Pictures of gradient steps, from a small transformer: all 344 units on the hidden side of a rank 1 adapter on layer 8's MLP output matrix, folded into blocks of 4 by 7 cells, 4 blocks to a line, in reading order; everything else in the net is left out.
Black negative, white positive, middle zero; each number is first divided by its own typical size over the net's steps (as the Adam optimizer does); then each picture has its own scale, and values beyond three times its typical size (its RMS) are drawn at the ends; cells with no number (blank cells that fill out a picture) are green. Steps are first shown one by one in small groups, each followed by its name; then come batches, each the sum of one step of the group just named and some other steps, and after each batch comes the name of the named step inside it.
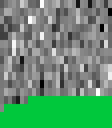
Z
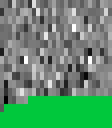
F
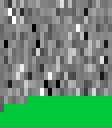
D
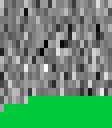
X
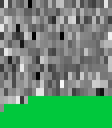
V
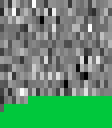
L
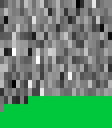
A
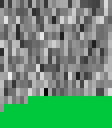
V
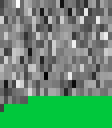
A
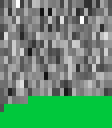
L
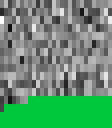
L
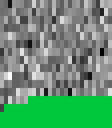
F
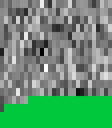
X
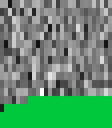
D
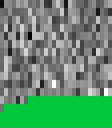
Z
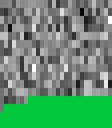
F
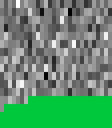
X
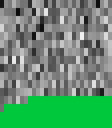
V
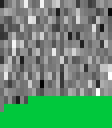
Z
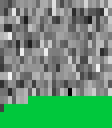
L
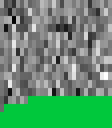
X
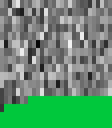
D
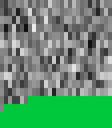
Z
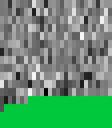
F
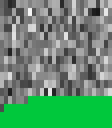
A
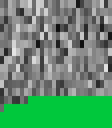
A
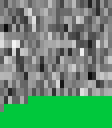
Z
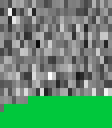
D
